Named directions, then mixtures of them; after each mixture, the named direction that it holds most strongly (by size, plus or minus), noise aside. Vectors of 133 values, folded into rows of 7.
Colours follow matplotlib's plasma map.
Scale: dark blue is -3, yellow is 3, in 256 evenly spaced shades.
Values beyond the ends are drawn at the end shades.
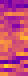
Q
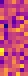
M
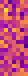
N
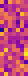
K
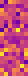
K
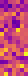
K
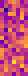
N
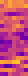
Q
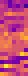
Q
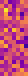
N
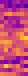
Q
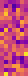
N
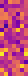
K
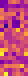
M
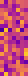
K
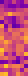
Q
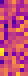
M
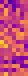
N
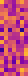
K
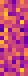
N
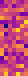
M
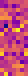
M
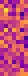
N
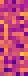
M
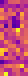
M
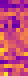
Q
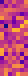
M
